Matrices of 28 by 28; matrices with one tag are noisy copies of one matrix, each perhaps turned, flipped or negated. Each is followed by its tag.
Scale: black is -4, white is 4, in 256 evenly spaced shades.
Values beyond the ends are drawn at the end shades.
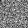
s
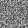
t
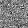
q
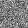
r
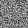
t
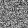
q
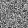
r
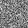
q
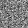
q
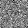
s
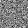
r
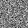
q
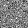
r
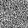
s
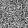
q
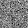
t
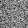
q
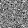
r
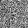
s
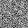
s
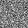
s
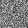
s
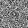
r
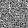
t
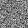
r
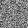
t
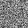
q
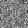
s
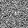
s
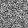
r
